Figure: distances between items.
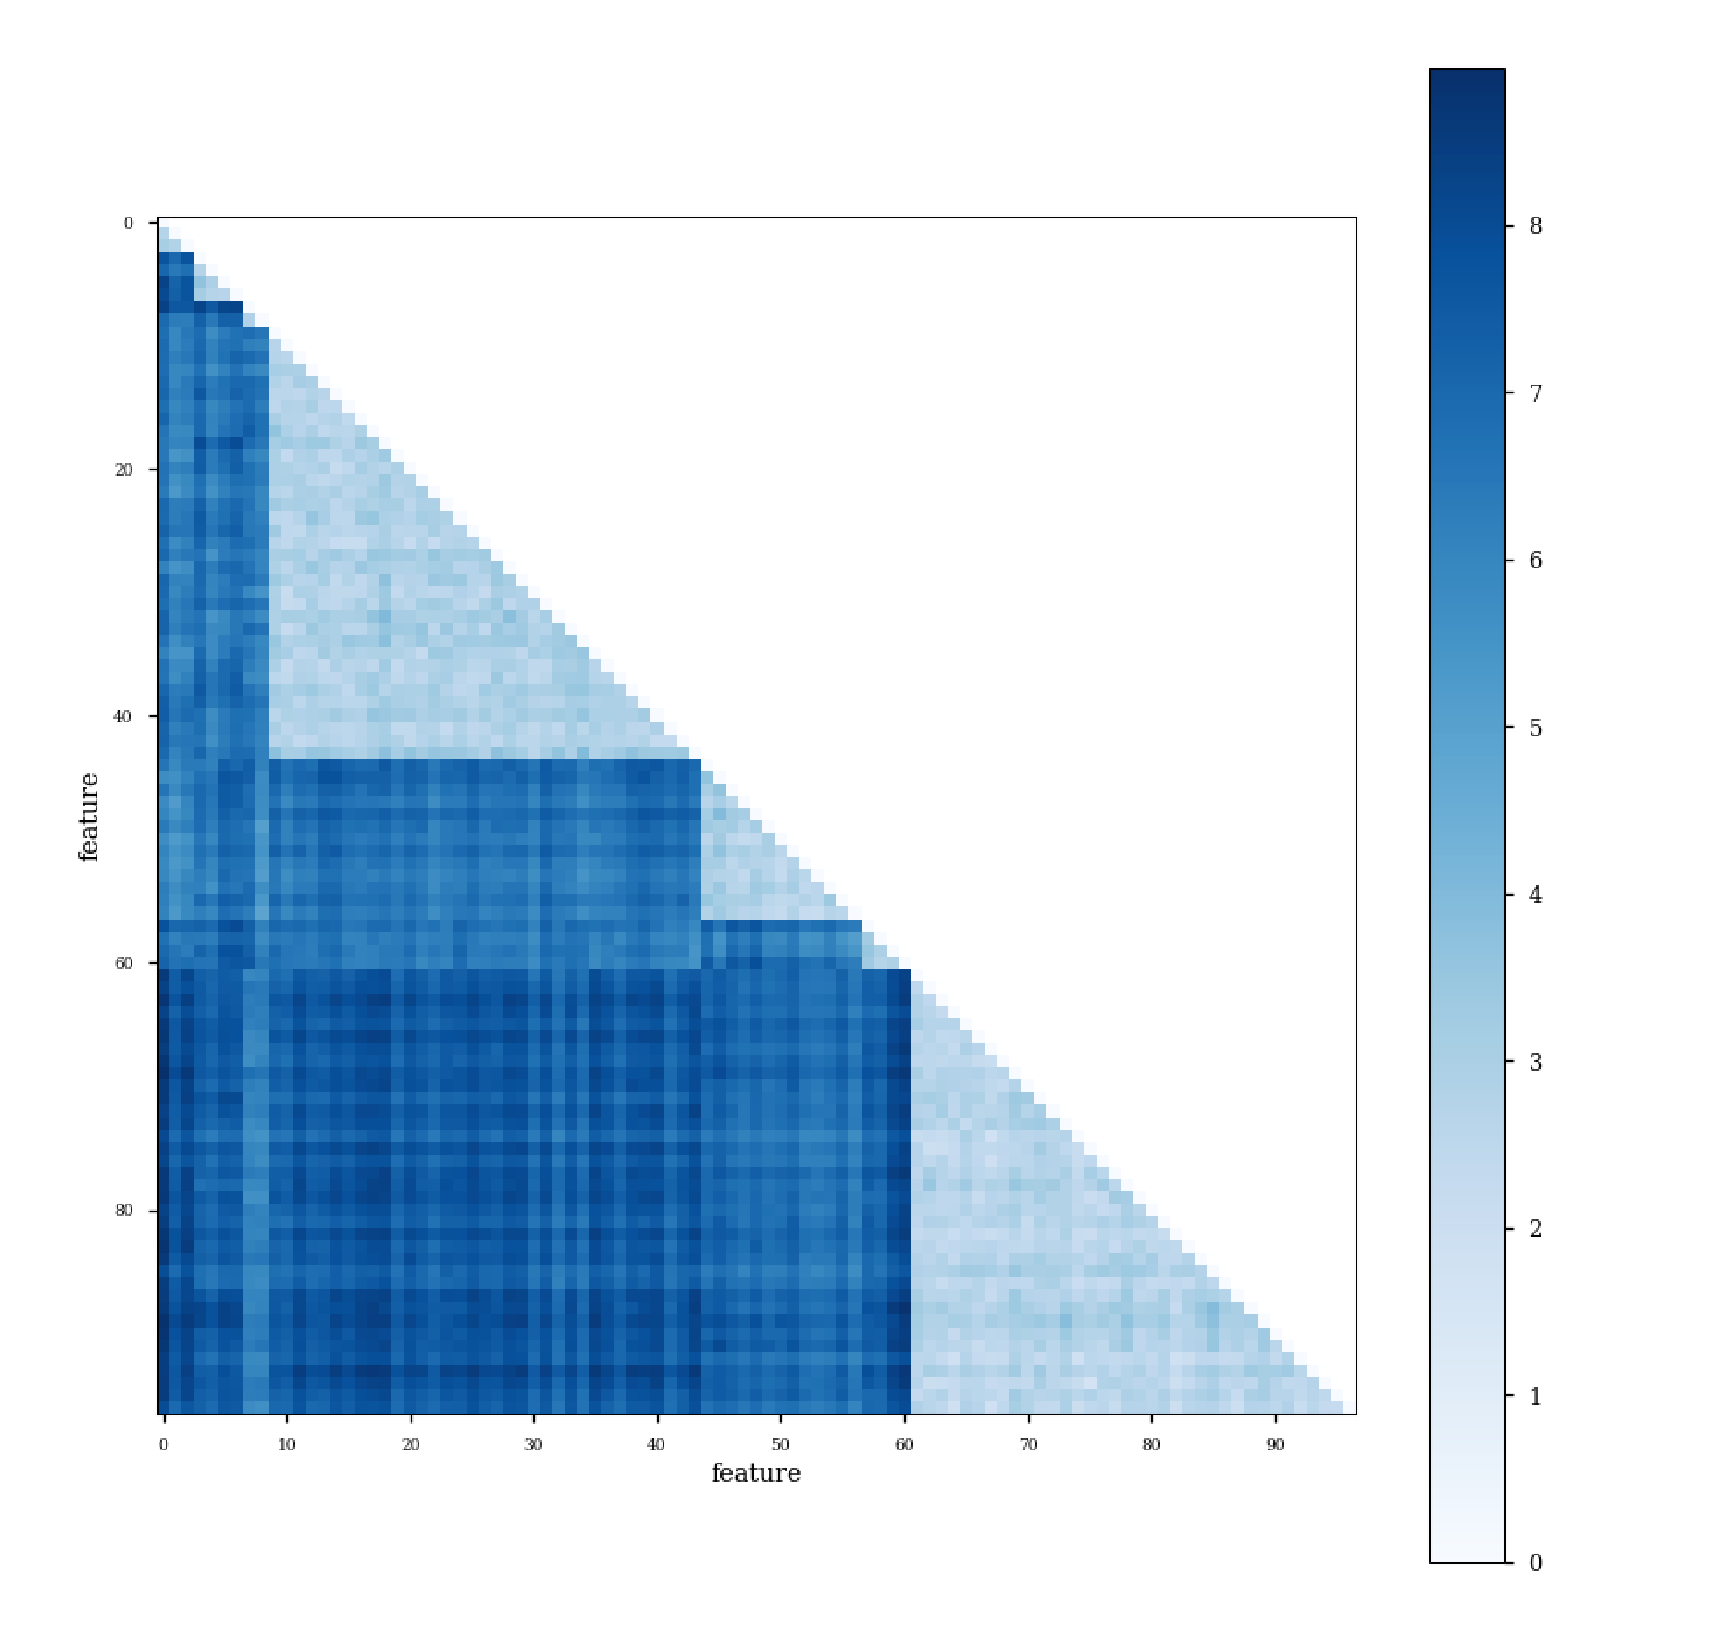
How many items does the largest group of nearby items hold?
36
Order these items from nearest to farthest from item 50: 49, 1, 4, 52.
52, 49, 1, 4
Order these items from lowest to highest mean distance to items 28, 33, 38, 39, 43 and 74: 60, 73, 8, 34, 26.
26, 34, 8, 60, 73
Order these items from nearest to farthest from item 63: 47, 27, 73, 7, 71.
73, 71, 7, 47, 27
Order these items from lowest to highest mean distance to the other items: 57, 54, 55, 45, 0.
54, 55, 45, 57, 0
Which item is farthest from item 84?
0
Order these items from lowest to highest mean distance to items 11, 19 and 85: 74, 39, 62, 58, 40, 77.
39, 40, 74, 62, 77, 58
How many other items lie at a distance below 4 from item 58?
3
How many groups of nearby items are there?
7
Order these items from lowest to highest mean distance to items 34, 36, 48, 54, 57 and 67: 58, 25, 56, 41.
56, 41, 25, 58
